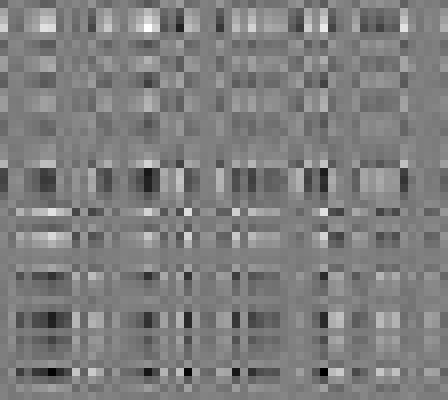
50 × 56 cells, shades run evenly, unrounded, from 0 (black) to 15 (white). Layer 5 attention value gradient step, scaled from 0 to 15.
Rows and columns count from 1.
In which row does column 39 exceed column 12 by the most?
4
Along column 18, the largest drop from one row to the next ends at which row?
22
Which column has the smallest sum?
41
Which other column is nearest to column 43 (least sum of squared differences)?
10
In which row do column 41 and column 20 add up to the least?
47
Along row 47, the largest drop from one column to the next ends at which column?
24
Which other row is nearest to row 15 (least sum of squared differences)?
18
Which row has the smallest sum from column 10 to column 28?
23
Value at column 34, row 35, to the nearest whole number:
6
